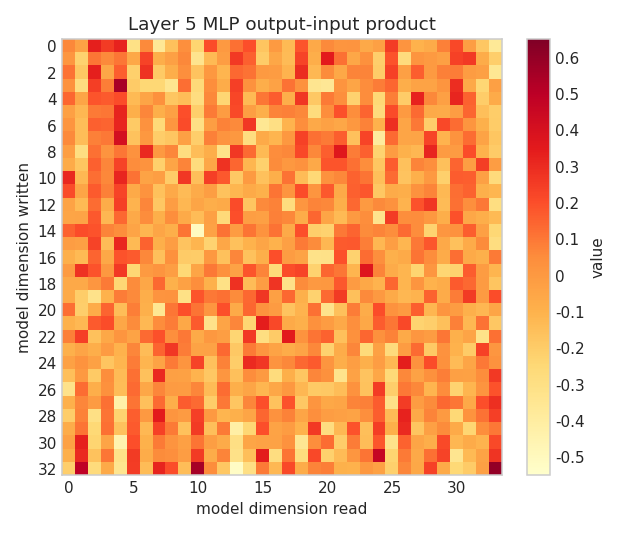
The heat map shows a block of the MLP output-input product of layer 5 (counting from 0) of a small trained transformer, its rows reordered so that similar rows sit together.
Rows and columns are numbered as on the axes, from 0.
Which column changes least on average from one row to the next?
5
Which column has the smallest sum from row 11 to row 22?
33
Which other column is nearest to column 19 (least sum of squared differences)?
8
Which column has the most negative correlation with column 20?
24
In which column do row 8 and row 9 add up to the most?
21
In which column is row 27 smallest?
4
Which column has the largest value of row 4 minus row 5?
30
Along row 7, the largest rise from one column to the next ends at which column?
25
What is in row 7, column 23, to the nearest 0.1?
0.2
